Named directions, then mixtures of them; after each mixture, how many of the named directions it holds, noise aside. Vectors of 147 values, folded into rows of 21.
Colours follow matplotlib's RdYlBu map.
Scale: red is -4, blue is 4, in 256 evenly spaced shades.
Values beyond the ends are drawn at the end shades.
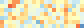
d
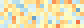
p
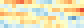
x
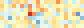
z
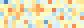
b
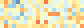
four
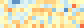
three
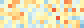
four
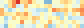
two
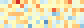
four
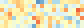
four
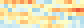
one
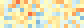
three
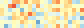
four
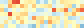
four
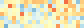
three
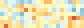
two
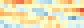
one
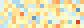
one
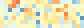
three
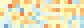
four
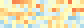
three
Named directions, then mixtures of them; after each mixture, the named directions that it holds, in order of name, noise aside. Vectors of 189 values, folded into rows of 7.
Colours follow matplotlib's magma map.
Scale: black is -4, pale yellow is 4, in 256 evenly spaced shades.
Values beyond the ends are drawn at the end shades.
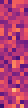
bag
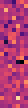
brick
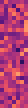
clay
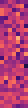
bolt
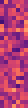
bag, clay.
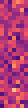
bag.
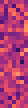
clay.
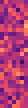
clay.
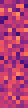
bolt, clay.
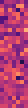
bolt, clay.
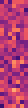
bag.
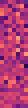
bolt.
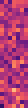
bag.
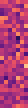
bolt.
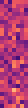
bag.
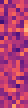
bag, clay.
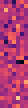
brick.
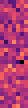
brick, clay.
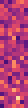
bag, brick.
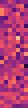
bolt.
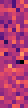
brick, clay.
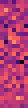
bolt, brick.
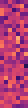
bolt.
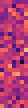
bag, clay.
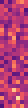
bag, brick.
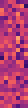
bolt, brick.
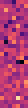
brick.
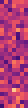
bag.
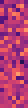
bolt, clay.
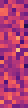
bolt, clay.
